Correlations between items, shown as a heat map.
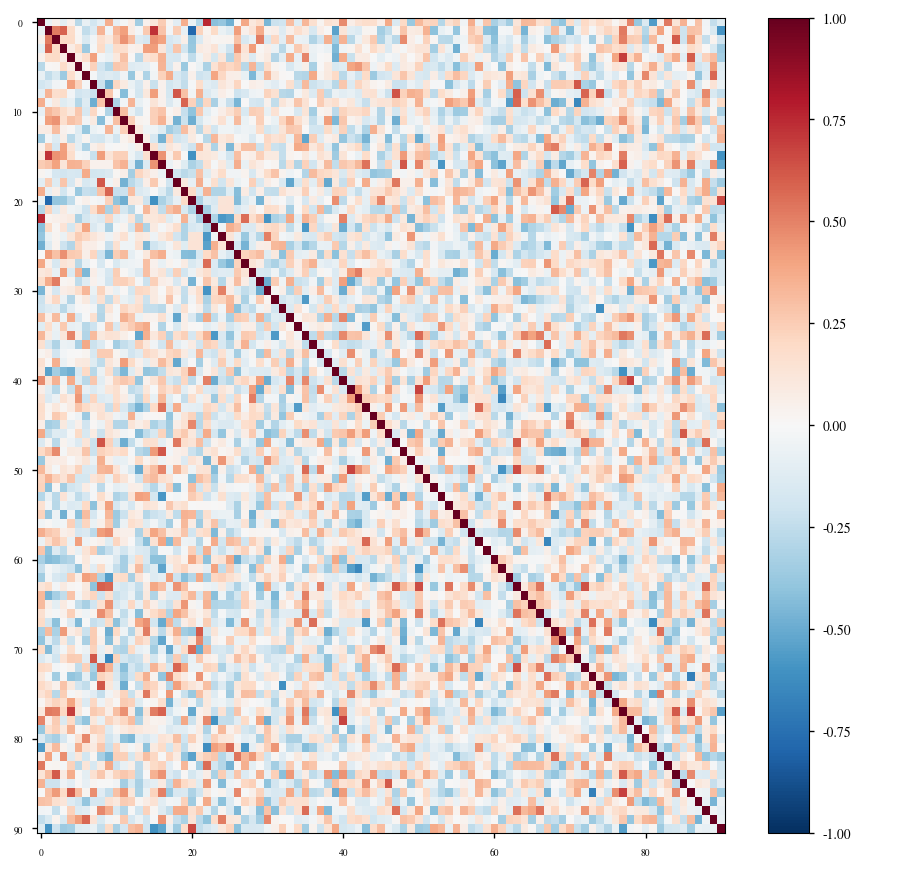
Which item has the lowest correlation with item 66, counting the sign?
13
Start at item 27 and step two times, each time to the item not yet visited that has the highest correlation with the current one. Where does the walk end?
0
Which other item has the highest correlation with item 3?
1
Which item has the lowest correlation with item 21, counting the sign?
70
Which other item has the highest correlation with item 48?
16
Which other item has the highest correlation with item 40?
78
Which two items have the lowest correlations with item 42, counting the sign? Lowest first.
61, 56
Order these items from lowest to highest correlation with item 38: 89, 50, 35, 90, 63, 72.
72, 35, 63, 50, 90, 89
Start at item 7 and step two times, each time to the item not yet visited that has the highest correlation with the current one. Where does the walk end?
68
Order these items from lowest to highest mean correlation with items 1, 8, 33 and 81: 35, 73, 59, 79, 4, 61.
59, 73, 35, 61, 4, 79
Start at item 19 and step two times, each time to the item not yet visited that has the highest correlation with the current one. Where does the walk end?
63
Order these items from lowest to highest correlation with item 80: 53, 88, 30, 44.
44, 53, 88, 30
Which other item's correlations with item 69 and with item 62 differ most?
6
